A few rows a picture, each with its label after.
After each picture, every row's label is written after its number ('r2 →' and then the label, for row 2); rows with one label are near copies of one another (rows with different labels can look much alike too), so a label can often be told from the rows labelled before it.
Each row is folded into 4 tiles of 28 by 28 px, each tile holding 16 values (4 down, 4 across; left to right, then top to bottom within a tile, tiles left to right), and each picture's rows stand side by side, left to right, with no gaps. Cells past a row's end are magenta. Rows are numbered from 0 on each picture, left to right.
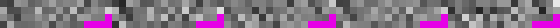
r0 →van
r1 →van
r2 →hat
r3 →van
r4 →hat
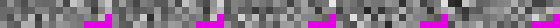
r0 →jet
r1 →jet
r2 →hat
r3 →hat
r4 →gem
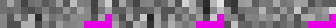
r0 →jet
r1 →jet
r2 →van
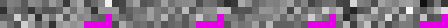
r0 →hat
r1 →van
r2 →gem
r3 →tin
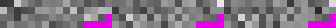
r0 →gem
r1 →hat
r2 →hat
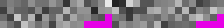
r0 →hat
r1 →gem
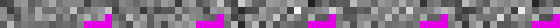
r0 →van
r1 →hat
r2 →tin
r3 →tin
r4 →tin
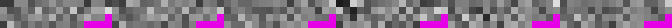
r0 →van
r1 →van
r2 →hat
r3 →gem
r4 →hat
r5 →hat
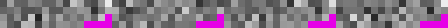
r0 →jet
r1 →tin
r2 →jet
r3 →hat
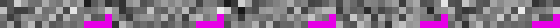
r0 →tin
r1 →van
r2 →gem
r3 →hat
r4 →tin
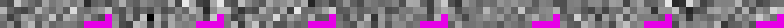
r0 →tin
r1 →jet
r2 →tin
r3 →jet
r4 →van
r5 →hat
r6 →gem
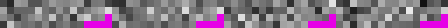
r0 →van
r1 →van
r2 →hat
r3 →tin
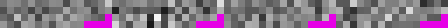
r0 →hat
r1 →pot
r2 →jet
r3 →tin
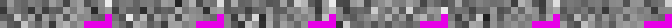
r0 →hat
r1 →hat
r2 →jet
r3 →van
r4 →jet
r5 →hat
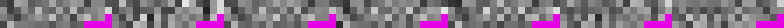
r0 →van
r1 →jet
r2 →van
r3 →van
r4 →van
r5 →jet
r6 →hat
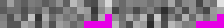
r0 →jet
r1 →pot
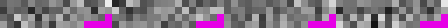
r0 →hat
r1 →gem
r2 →jet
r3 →pot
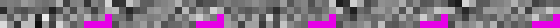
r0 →pot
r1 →gem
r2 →pot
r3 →gem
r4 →gem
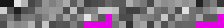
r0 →gem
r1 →tin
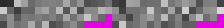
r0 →gem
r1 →van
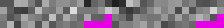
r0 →tin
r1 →gem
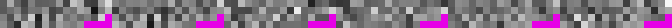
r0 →jet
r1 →pot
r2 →tin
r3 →van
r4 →hat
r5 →hat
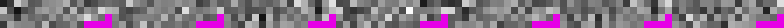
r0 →gem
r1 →tin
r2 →jet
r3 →tin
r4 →gem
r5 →jet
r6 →hat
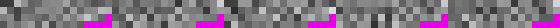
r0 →gem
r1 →hat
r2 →van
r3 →pot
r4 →hat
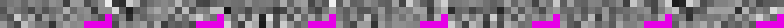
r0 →hat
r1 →gem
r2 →pot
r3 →jet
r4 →pot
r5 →jet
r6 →gem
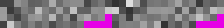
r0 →van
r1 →gem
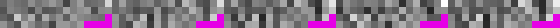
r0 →hat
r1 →jet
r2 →jet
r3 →hat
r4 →jet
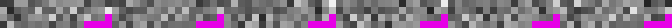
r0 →van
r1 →tin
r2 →jet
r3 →hat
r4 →hat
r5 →tin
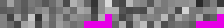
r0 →jet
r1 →tin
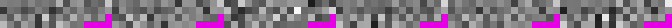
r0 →pot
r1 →hat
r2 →tin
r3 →pot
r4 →hat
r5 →pot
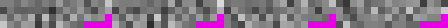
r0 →pot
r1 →pot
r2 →hat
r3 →van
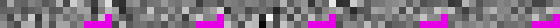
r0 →jet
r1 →van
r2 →pot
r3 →gem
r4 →gem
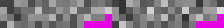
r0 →van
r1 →van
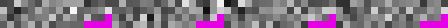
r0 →tin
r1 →jet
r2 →gem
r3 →van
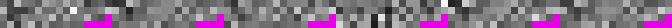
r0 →tin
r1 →gem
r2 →van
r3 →pot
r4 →gem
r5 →gem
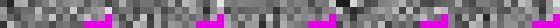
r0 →van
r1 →jet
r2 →pot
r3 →gem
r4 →jet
